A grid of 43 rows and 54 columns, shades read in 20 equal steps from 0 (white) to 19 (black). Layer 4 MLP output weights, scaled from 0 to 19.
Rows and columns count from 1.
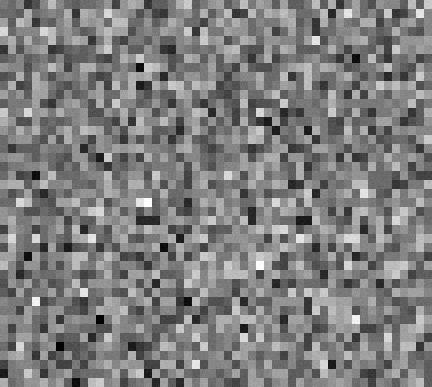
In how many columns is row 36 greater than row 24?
20
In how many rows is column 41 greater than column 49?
17
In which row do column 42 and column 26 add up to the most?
41
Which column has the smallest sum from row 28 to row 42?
14
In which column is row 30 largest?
19
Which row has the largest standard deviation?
2
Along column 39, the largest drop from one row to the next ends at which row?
16
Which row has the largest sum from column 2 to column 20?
39
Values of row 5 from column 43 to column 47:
10 8 7 6 11
